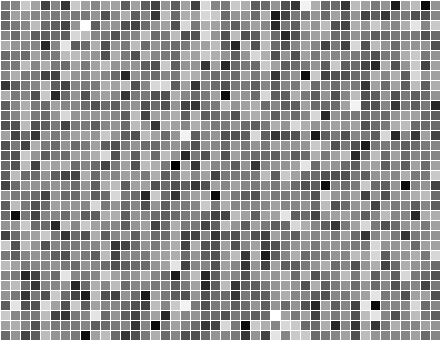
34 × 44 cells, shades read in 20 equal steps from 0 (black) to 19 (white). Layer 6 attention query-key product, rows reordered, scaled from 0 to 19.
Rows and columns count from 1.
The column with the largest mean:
42
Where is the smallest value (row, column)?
17, 18
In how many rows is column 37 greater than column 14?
18
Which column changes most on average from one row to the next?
38
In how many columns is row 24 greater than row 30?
19
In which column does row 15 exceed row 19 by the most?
33
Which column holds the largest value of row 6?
26
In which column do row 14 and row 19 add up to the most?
11
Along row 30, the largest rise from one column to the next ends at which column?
10
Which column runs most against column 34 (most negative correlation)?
2
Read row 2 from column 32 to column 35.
11 8 12 7
